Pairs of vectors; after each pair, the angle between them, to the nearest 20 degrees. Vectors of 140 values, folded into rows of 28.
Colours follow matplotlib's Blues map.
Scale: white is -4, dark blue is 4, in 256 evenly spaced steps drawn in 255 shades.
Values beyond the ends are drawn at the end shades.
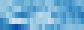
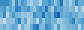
100 degrees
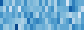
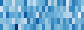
40 degrees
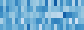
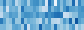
160 degrees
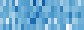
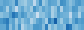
140 degrees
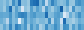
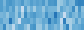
60 degrees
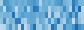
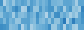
140 degrees
